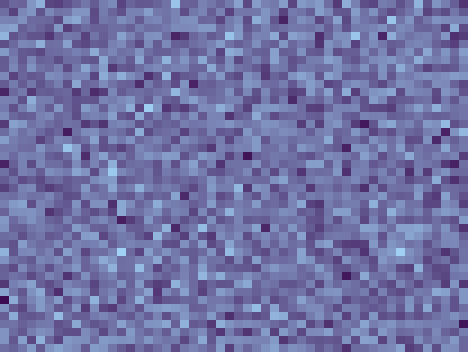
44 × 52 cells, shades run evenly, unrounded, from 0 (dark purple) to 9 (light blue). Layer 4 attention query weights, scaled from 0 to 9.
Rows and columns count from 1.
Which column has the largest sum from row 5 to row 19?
37
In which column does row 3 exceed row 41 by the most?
52
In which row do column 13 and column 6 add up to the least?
27
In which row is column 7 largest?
40
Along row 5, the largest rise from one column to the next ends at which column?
44
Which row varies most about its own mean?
5
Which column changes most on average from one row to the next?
1
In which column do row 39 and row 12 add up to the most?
20
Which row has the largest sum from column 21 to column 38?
35
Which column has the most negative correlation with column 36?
14
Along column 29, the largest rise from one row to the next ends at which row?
39
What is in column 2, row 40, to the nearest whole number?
7
